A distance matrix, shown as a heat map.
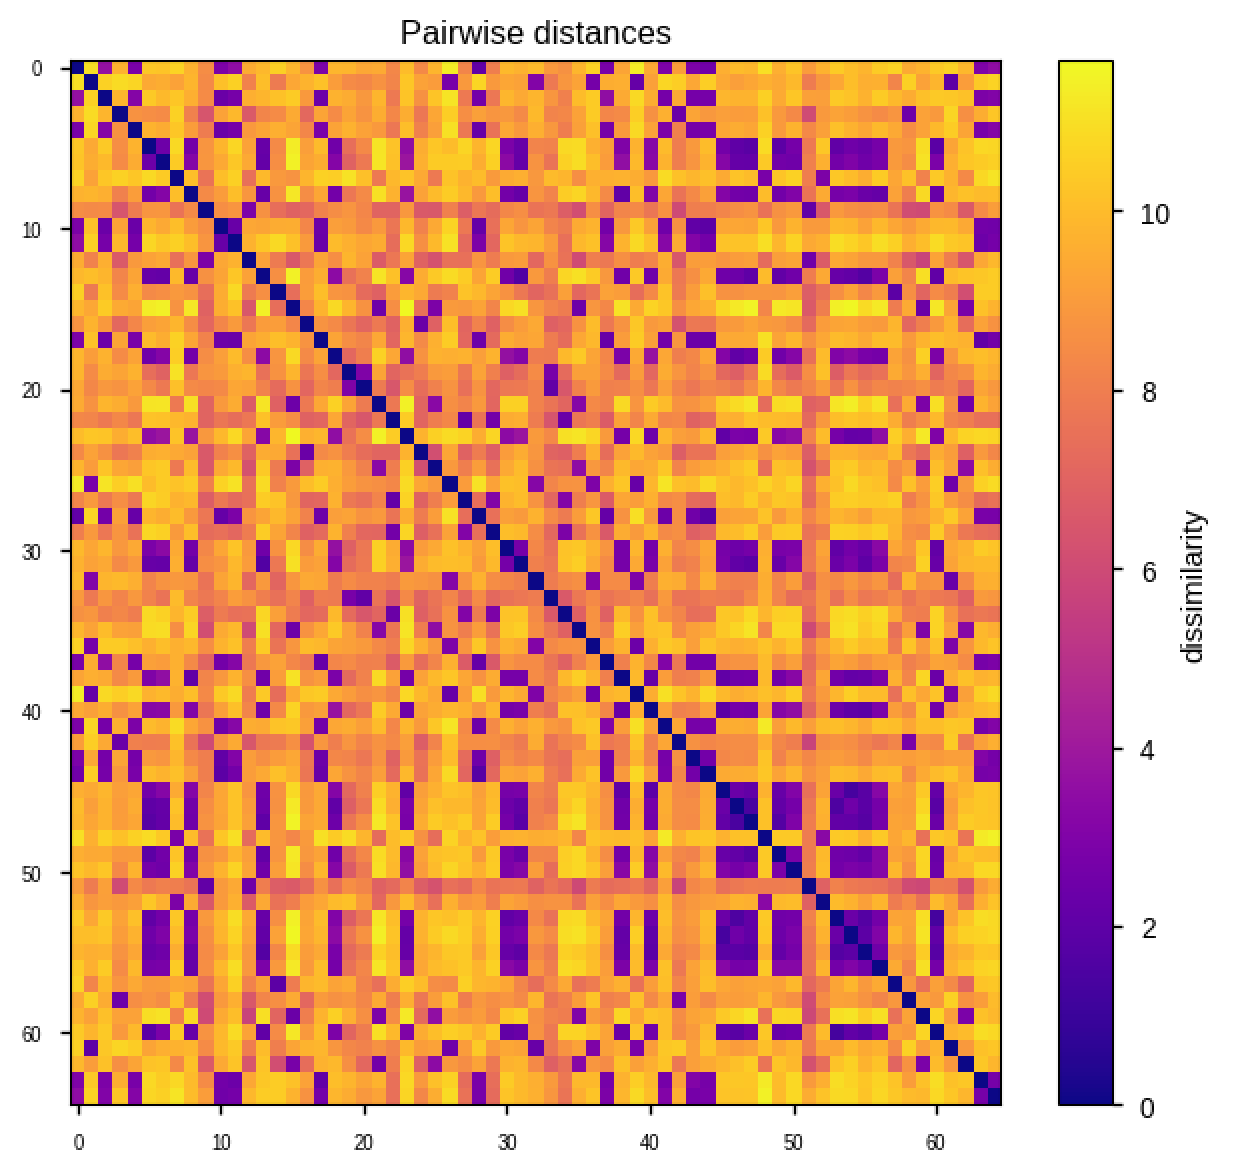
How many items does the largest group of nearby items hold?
20
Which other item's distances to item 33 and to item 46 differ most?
47
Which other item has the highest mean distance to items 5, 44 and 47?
15
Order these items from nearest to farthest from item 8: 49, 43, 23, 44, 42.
49, 23, 42, 43, 44
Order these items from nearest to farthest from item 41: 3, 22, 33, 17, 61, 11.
17, 11, 22, 33, 3, 61
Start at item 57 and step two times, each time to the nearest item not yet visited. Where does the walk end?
62
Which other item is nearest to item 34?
22
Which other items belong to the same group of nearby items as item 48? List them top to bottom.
7, 52
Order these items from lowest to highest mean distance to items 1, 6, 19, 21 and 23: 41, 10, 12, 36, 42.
36, 12, 42, 10, 41
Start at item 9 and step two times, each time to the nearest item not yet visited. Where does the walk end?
12
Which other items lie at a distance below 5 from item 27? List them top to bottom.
22, 29, 34
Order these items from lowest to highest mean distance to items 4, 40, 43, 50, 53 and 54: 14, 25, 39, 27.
14, 27, 25, 39
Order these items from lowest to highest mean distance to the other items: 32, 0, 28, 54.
54, 28, 32, 0
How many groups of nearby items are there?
11
